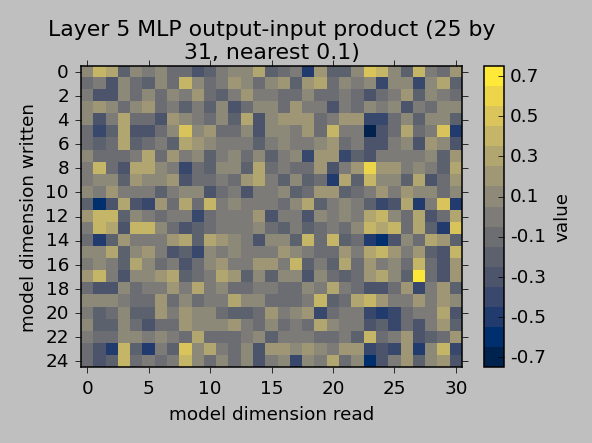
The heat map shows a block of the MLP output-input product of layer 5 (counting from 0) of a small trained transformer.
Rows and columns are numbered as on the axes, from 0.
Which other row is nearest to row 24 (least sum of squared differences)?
6
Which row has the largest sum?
19
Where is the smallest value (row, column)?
5, 23
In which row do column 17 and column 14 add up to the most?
16
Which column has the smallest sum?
24
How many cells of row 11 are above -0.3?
23
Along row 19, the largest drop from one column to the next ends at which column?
20
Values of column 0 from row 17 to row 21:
0.2 -0.1 0.1 0 0.1
